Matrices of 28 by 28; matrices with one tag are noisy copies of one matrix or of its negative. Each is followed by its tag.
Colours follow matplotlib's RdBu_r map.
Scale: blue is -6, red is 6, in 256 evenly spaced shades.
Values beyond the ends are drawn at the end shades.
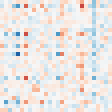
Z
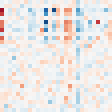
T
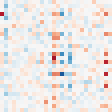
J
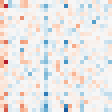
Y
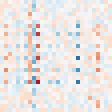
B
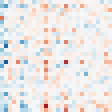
Y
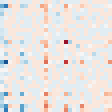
Y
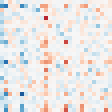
Y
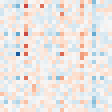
Z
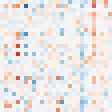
Z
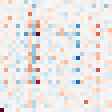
B
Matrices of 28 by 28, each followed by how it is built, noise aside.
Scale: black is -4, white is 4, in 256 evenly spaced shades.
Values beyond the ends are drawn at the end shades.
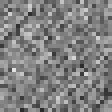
Hankel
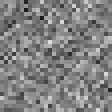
Hankel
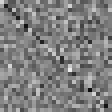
diagonal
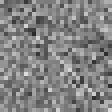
diagonal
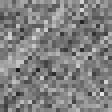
Hankel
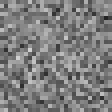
blocks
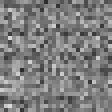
blocks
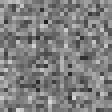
blocks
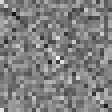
diagonal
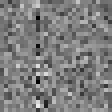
uneven columns
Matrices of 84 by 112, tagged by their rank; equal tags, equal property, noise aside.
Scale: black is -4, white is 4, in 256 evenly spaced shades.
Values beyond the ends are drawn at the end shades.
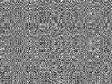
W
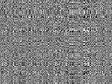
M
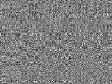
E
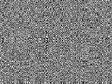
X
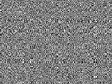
X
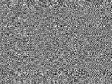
E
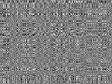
M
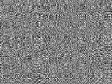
E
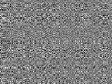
M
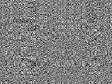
E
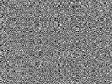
E
